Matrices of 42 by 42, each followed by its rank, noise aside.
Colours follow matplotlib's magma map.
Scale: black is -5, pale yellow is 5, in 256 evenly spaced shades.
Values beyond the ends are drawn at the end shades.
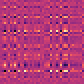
one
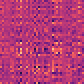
three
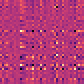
two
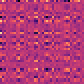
two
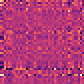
three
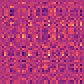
three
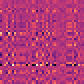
two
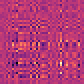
two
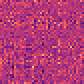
six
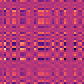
one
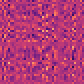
three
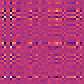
one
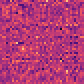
six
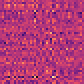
four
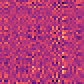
four
